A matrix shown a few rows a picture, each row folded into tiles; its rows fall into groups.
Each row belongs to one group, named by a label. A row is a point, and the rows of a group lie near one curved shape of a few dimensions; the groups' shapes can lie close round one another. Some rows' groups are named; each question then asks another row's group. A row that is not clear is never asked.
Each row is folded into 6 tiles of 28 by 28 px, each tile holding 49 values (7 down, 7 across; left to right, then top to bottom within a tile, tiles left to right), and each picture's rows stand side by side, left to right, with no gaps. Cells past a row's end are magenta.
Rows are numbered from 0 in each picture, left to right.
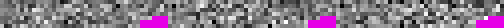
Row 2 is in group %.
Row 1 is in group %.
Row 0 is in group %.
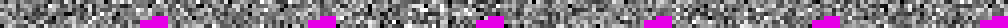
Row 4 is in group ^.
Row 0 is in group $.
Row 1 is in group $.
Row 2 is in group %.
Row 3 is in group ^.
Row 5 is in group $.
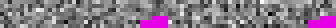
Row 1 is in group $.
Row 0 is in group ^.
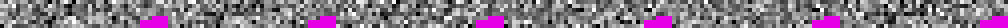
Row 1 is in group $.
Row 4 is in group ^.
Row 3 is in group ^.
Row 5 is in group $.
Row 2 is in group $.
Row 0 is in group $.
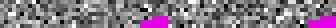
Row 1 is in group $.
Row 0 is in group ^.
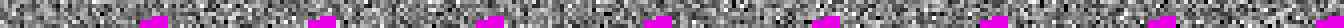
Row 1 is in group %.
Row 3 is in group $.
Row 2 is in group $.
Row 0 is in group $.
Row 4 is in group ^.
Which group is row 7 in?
^
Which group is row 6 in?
$
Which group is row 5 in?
^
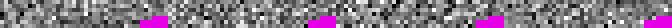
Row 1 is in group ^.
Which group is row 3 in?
%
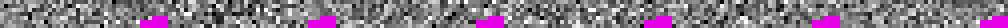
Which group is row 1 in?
$
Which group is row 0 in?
%
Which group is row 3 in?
^
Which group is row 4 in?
$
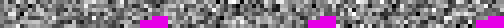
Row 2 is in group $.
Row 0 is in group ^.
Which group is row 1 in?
$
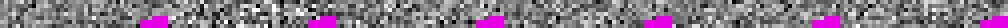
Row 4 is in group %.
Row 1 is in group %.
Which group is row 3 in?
^
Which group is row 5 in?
^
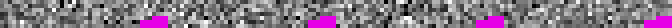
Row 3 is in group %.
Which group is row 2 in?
$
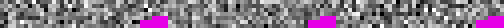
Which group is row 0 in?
^
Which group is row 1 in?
$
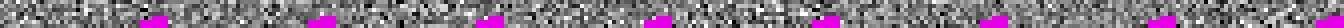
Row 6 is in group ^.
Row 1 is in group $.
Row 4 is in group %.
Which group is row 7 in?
^
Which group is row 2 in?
%
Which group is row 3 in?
%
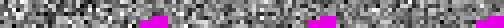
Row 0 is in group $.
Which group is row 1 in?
^
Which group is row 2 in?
^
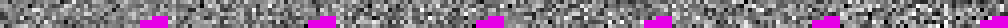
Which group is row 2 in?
^
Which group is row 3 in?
%
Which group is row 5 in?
%
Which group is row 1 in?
^
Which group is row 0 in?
%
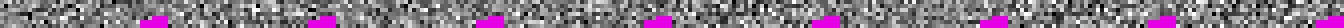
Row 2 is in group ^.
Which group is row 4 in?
$
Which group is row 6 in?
$
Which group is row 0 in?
%
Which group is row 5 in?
^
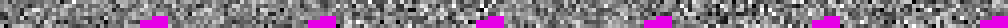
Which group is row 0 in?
%
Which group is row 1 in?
^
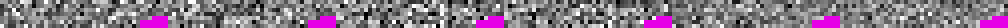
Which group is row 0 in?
$
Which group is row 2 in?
%
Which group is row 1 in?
$
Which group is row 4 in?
%
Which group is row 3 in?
%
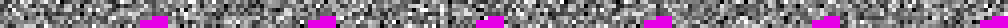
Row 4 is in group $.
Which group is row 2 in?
%
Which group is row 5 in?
^
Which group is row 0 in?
$
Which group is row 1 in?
$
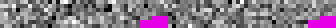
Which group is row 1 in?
^
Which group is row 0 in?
$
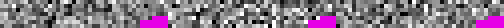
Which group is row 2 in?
$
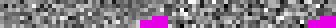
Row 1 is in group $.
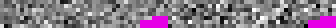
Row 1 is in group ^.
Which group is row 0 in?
%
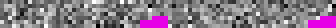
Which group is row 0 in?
$
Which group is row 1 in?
%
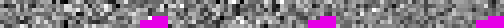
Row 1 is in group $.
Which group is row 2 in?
^
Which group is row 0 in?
%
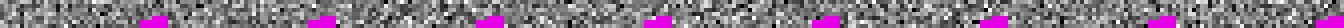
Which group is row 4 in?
%
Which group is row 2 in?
$
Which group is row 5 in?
^
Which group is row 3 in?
%
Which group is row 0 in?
$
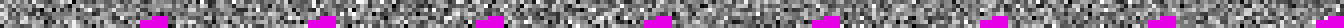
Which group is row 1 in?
^
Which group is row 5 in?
%
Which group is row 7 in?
%
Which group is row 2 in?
$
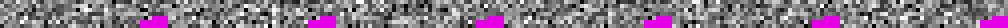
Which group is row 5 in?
%
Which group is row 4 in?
$
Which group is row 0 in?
%
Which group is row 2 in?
$
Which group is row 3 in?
%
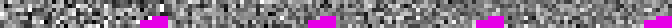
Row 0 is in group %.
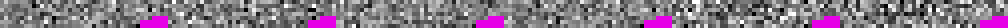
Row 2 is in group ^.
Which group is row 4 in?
$
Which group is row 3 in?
^
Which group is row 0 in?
^
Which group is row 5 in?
$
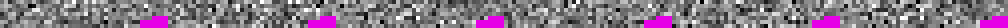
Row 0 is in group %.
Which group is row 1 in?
$
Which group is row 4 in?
^
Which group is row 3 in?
^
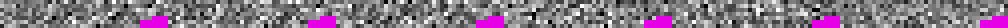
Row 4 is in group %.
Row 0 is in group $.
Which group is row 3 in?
%
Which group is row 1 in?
$
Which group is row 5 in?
%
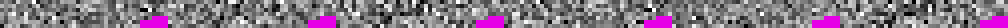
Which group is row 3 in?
^
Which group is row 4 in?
%
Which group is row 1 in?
$
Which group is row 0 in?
^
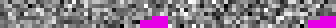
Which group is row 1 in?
$
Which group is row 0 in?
^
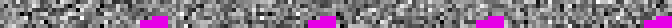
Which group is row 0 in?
%
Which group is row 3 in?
$
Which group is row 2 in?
%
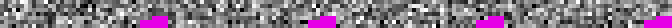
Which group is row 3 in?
%
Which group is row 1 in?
^
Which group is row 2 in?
%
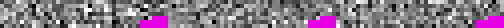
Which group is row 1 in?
%
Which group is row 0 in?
%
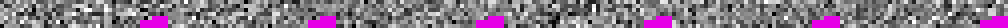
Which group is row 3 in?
$
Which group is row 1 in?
%
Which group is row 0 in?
%
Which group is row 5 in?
$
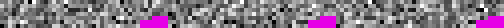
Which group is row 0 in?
^
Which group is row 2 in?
^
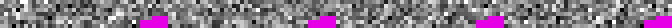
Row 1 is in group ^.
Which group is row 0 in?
$
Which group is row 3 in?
^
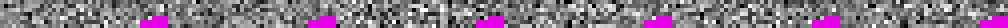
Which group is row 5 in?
%
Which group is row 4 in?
%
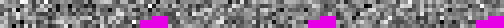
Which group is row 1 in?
^
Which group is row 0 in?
$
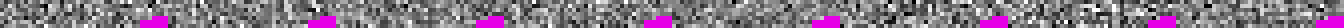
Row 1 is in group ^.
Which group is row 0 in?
$
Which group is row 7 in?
%
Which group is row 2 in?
^
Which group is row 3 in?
$
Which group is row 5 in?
$
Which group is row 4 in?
%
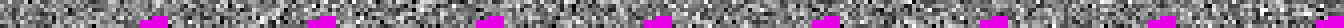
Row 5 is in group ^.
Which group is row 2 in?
%
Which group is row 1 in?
^
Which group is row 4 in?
^
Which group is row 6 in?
$
